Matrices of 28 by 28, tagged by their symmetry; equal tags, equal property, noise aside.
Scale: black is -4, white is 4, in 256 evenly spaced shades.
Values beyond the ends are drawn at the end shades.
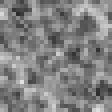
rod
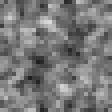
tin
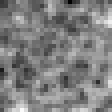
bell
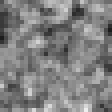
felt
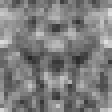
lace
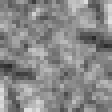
tin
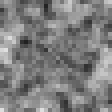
tin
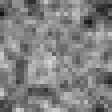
rod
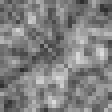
bell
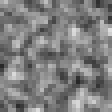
felt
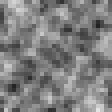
tin
